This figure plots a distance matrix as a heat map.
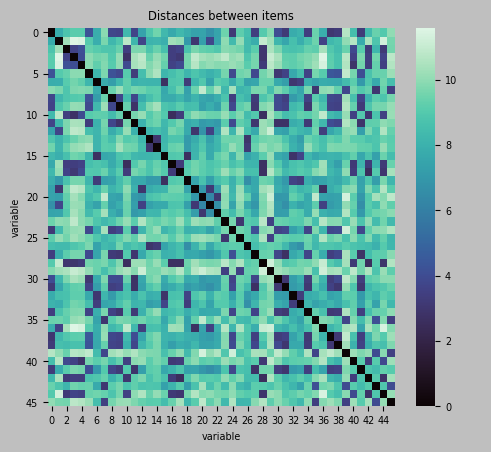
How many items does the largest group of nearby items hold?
13
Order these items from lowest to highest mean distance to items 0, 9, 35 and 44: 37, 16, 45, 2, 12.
37, 16, 2, 45, 12
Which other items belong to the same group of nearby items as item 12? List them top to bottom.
1, 19, 21, 36
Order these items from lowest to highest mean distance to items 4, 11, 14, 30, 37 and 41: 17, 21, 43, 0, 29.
0, 21, 17, 43, 29
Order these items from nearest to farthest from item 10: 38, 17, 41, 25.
17, 38, 41, 25
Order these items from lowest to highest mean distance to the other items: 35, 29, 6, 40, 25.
6, 40, 35, 25, 29
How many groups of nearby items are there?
8
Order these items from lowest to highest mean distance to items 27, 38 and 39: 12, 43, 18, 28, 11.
11, 43, 18, 12, 28
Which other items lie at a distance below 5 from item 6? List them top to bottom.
15, 18, 32, 33
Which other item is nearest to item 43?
7
